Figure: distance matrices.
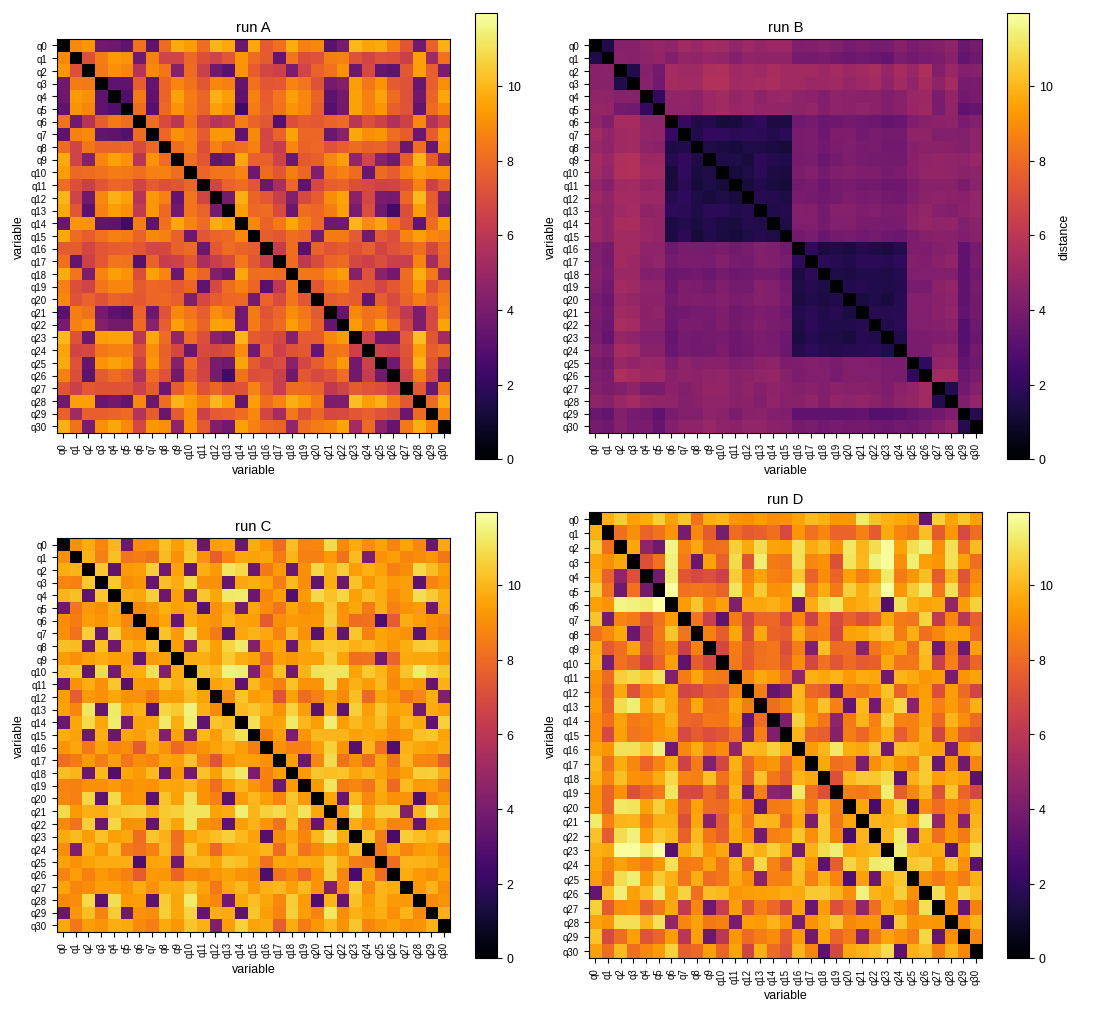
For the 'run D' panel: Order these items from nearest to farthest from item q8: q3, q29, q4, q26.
q3, q4, q26, q29
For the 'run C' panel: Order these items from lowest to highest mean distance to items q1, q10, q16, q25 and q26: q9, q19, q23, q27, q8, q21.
q23, q9, q8, q19, q27, q21
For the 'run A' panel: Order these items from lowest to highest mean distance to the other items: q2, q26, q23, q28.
q26, q2, q23, q28
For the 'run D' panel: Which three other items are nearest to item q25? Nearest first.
q20, q22, q13
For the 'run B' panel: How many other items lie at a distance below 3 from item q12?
9
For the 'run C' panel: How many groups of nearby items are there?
9
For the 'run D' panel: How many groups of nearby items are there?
9
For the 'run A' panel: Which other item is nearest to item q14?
q5
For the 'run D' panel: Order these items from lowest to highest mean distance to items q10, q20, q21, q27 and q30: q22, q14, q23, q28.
q22, q14, q28, q23
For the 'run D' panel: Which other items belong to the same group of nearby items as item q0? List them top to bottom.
q26
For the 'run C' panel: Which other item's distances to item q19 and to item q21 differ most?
q17
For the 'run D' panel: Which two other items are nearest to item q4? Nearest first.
q5, q2
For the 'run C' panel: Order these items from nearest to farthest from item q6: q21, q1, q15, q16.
q16, q1, q15, q21
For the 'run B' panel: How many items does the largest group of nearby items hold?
10
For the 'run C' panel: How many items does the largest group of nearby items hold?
6
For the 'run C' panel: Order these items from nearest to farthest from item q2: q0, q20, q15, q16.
q15, q16, q0, q20
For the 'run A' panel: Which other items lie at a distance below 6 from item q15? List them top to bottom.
q10, q20, q24
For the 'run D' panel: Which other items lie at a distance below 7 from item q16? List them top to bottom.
q6, q11, q23, q28
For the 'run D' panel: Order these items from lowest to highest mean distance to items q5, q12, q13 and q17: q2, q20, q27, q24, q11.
q27, q20, q2, q24, q11
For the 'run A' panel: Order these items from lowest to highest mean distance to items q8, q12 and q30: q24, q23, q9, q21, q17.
q9, q23, q17, q24, q21
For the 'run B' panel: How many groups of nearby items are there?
8
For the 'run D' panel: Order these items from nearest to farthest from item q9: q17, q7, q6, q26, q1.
q17, q7, q1, q6, q26
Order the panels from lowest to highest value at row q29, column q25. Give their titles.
run B, run A, run D, run C
